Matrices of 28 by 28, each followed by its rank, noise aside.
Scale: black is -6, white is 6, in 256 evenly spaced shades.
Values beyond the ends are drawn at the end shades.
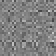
three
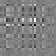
one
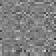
three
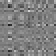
two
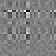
one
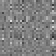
three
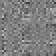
four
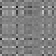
one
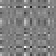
one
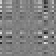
one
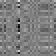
two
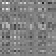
two
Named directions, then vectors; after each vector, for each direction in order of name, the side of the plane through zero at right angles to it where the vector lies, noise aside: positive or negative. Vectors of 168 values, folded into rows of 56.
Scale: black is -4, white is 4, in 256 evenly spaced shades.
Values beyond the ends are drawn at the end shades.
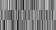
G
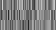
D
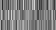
negative, negative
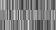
negative, positive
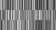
negative, negative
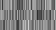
negative, positive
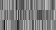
negative, positive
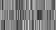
negative, positive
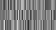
positive, negative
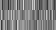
negative, negative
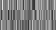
positive, positive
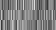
negative, negative
